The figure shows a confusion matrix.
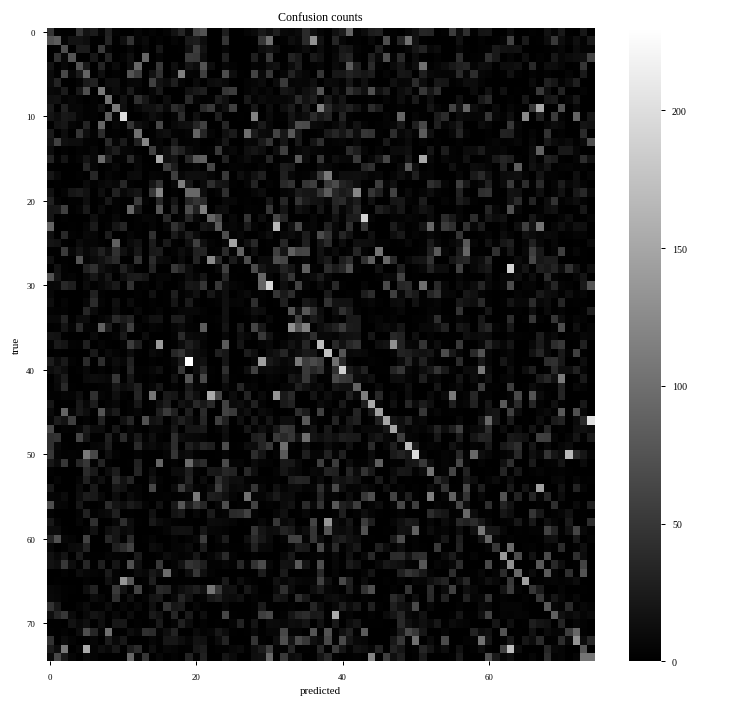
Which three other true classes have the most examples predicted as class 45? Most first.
26, 51, 18
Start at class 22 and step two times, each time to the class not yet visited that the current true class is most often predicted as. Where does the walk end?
31
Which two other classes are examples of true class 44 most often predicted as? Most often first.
62, 24
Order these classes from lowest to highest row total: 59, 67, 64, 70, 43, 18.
70, 67, 64, 59, 18, 43
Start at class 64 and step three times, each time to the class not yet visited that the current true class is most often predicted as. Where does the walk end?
32
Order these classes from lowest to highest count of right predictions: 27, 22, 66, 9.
66, 27, 22, 9
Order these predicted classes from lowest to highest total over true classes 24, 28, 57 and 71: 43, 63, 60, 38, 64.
64, 60, 43, 38, 63
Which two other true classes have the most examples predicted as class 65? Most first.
10, 23
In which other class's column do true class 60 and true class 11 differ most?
7
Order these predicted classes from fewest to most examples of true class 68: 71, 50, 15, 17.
15, 17, 71, 50
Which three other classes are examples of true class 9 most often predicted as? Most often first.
67, 37, 57
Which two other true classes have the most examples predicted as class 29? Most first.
39, 30
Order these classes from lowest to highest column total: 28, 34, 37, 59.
59, 28, 34, 37
